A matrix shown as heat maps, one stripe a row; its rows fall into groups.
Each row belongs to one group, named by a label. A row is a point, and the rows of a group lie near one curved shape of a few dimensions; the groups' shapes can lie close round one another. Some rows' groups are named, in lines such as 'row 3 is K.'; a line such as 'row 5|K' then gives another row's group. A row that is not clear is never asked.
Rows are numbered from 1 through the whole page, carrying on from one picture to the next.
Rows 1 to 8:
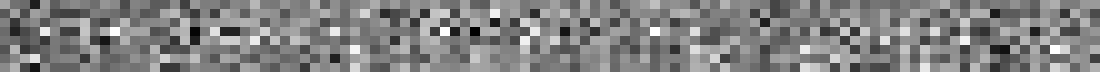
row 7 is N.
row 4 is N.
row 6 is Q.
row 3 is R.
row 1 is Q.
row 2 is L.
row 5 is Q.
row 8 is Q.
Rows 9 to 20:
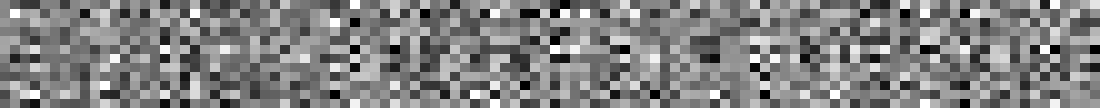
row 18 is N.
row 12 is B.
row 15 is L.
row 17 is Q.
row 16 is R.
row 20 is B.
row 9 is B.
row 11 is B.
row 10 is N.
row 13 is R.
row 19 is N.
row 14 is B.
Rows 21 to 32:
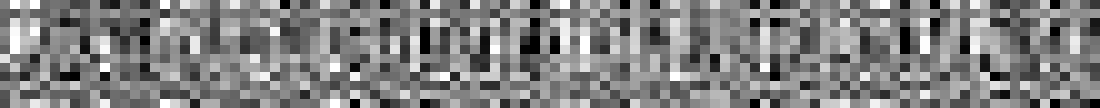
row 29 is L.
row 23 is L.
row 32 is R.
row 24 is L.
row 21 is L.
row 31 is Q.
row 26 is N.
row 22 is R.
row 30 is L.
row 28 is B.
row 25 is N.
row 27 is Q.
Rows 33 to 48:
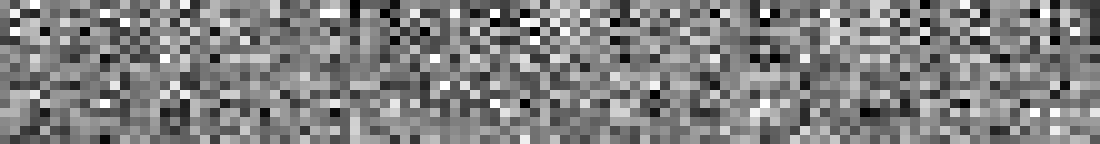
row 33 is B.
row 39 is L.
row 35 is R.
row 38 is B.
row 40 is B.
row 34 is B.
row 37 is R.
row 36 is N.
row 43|L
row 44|N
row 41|L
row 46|R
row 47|Q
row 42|L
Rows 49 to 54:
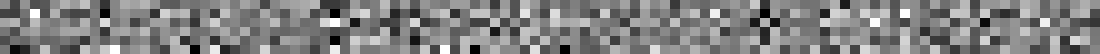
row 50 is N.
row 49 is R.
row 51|B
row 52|B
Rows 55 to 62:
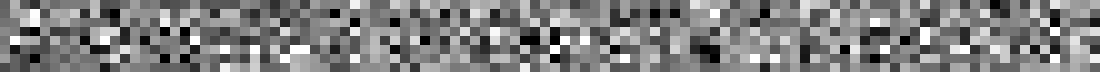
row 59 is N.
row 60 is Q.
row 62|Q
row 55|Q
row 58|B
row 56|N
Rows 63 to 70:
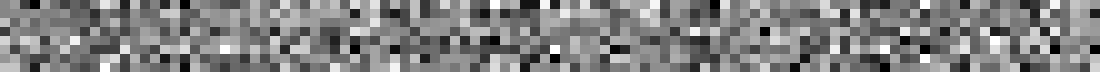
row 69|R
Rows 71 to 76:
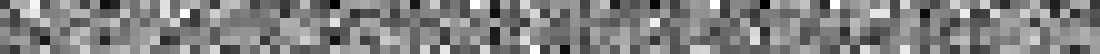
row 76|N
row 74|R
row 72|B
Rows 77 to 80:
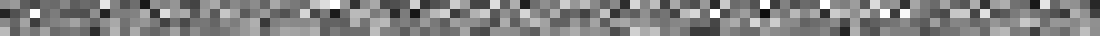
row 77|B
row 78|N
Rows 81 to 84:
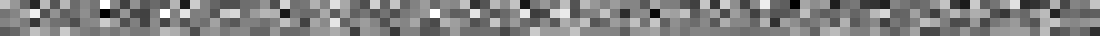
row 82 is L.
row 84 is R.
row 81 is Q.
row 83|B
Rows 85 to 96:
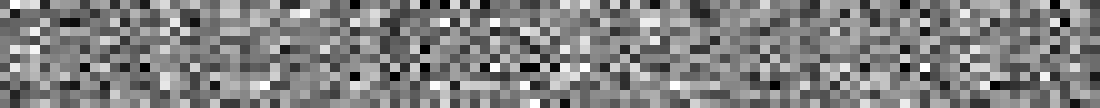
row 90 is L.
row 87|L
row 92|N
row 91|B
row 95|L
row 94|L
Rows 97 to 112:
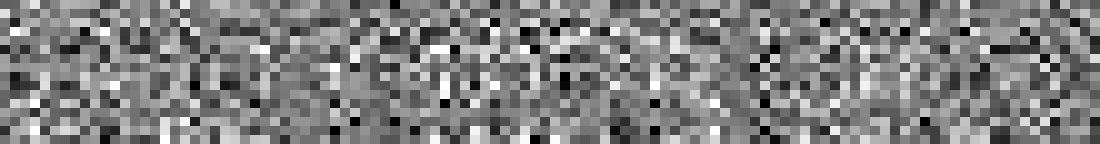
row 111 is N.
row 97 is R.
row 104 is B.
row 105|N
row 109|Q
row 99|B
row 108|N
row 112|L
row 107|N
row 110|B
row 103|B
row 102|L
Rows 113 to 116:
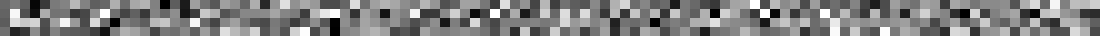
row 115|N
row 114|B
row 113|R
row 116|Q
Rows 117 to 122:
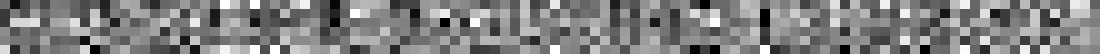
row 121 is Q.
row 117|Q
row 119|N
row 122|Q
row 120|R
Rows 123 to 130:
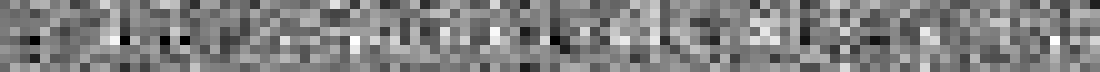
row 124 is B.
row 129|Q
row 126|N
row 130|N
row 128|B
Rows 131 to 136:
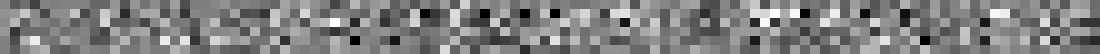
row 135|B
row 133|B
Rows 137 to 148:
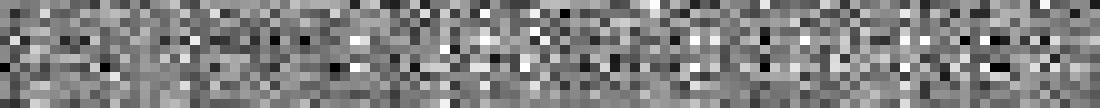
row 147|B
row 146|N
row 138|N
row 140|N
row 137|B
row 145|L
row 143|R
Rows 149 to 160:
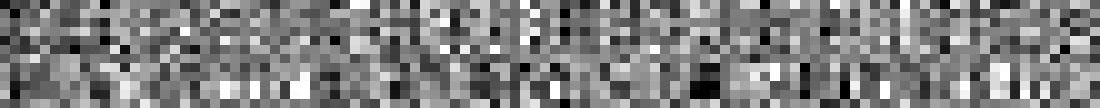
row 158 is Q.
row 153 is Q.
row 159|Q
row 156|L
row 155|R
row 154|L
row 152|B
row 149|Q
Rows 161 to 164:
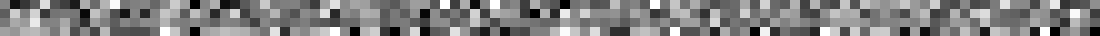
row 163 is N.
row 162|N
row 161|N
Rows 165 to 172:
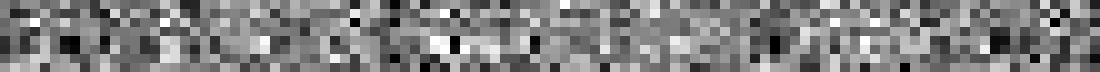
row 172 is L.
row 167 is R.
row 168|Q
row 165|B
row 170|L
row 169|L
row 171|R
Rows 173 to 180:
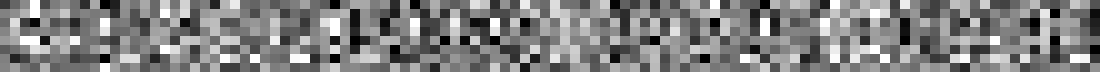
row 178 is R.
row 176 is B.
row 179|Q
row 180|N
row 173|N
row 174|R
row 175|B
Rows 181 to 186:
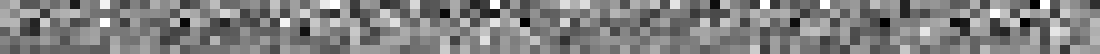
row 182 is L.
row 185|B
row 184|Q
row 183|Q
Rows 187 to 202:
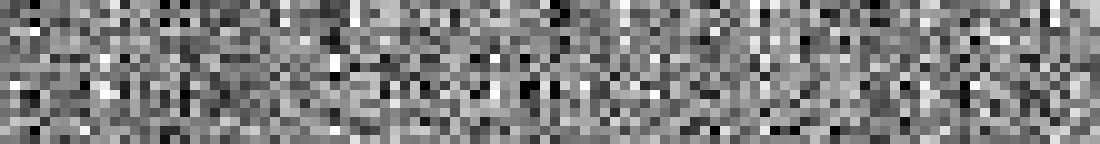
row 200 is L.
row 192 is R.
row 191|L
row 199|Q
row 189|B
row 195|Q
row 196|N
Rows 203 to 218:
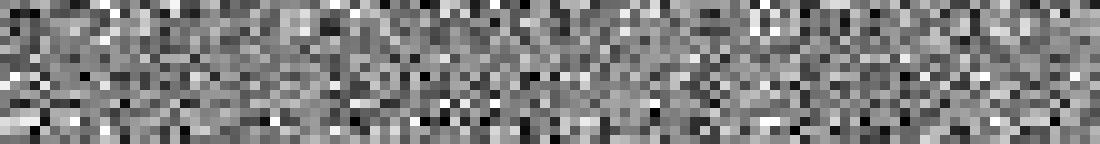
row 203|R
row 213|L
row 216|L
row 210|R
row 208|Q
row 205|R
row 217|Q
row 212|Q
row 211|N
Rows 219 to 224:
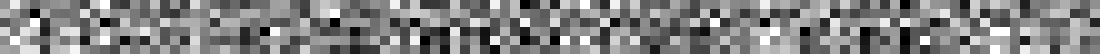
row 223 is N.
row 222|L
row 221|N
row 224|L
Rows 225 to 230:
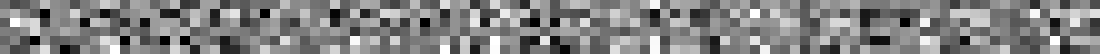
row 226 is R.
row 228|R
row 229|B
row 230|N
